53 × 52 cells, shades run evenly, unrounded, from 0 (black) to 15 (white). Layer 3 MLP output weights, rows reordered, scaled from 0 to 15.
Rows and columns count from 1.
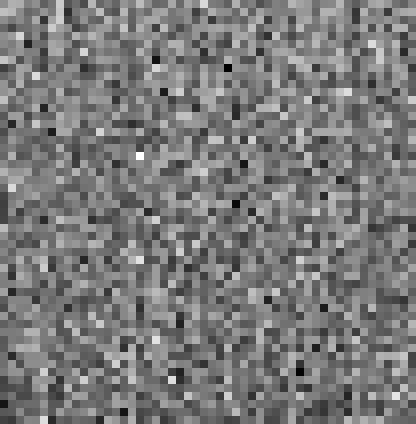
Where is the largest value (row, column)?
20, 18
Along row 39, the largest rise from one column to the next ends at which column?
42
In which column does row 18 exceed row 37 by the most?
2
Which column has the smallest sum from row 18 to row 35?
15
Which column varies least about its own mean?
46
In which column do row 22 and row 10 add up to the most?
26
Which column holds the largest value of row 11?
35
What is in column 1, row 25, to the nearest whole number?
4
